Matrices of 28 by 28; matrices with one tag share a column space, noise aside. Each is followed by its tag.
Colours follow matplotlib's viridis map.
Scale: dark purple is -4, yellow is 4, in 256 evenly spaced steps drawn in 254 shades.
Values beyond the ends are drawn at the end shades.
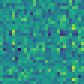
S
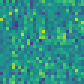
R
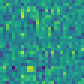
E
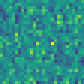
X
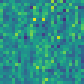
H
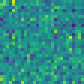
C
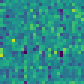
E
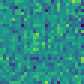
C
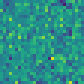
C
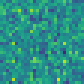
X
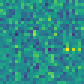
S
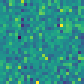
C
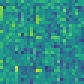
H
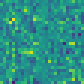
X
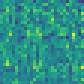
H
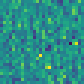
R
